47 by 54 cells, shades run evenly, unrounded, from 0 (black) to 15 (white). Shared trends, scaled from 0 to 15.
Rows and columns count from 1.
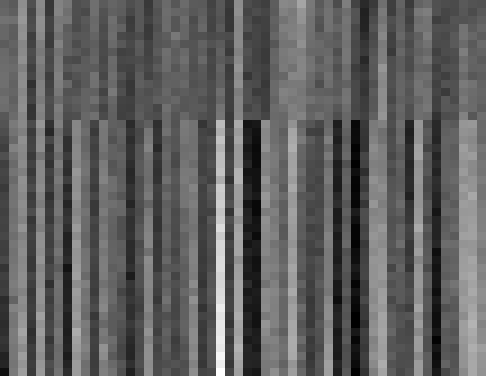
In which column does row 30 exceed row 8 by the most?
25
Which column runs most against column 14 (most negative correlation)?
46
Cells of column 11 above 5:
15
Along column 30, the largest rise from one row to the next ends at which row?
16
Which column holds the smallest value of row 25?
40
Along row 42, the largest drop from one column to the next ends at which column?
26
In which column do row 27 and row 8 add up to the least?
29
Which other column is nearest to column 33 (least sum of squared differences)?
27
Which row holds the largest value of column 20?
5
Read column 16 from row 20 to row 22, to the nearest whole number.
5 5 5
